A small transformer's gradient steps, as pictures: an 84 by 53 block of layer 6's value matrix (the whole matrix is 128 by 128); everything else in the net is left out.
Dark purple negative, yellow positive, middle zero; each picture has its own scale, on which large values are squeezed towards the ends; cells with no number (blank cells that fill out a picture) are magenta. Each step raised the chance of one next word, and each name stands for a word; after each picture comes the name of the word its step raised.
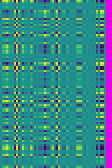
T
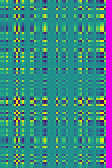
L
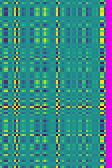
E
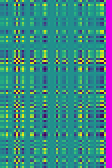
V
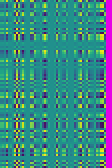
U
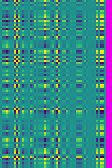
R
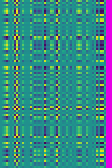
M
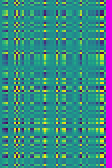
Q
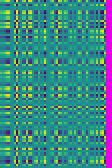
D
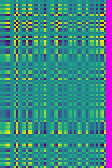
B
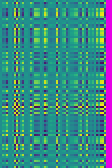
E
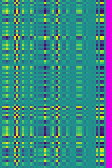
M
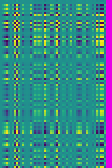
B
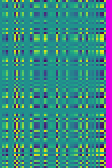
U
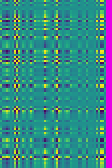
R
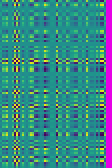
V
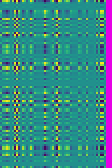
T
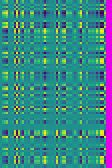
D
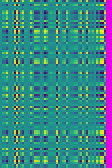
D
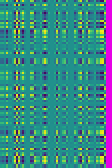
D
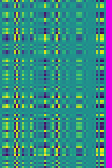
U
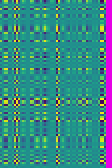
L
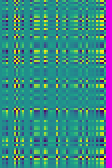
R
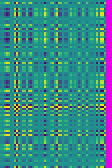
E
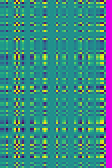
Q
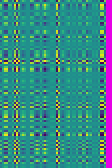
V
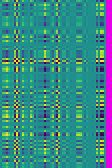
V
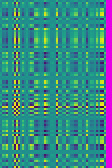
E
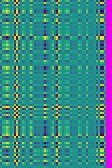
M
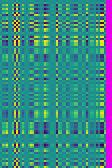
B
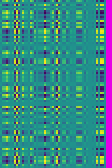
D
